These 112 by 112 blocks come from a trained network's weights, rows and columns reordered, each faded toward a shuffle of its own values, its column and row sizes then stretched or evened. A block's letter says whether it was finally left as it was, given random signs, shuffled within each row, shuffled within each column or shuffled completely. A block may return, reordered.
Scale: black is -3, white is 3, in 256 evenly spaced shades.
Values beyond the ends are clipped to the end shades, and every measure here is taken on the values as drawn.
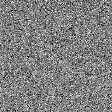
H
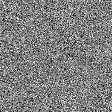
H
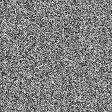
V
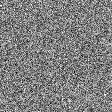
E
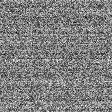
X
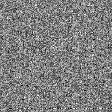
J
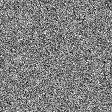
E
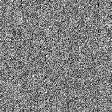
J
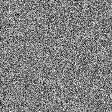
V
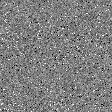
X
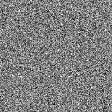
J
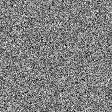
X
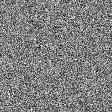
H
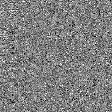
J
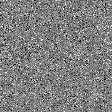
H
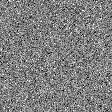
E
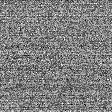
X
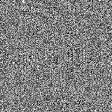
J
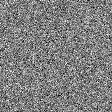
E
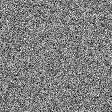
E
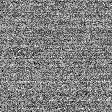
X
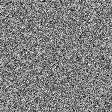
E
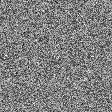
E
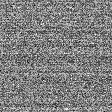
X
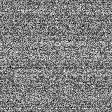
X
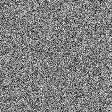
V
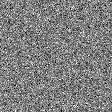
E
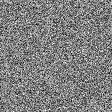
E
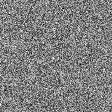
V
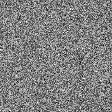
H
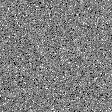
E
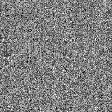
J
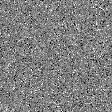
V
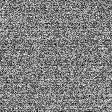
X
